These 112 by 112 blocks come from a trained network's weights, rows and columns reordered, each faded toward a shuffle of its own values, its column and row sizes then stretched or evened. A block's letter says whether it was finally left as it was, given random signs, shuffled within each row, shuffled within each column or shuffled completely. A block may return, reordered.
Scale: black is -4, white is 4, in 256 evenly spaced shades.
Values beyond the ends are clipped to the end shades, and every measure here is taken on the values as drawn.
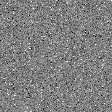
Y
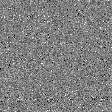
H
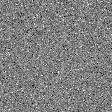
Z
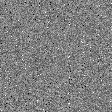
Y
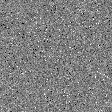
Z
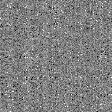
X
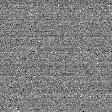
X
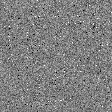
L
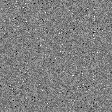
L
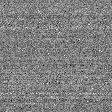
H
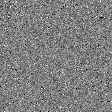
H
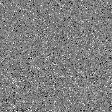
L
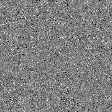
X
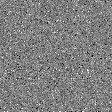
H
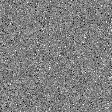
Y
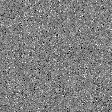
Y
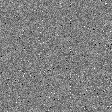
Y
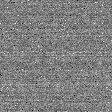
H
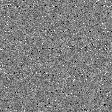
H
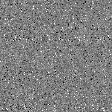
L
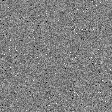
L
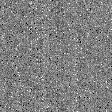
Y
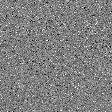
H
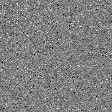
L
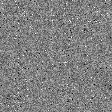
L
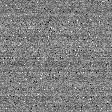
H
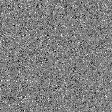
X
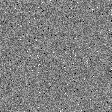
Y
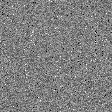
Y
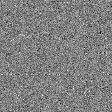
L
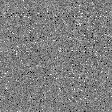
L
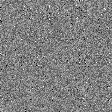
L
